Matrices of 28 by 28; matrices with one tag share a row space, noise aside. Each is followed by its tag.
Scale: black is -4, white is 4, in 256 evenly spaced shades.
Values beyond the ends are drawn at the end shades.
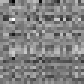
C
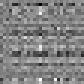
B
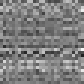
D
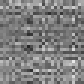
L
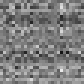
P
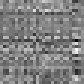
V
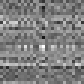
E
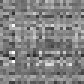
C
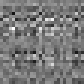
C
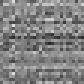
C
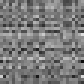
D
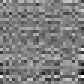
D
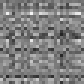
P
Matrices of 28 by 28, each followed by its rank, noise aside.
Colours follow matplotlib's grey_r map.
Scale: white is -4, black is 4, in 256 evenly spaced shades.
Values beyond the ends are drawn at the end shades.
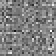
six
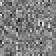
five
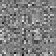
four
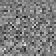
seven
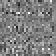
six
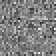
six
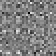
four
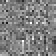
four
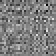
four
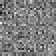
eight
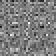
six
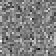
eight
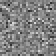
eight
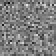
seven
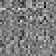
five
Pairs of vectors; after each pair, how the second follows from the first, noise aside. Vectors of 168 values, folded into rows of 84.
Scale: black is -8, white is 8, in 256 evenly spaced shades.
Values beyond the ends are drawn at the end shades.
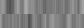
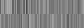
sign-scrambled.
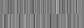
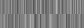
sign-scrambled.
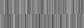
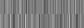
sign-scrambled.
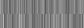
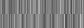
wrapped around.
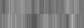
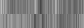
wrapped around, negated.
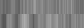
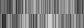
scaled up.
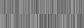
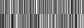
negated, scaled up.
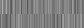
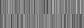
wrapped around.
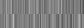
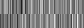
reversed, scaled up.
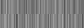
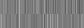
reversed, negated, partly zeroed.
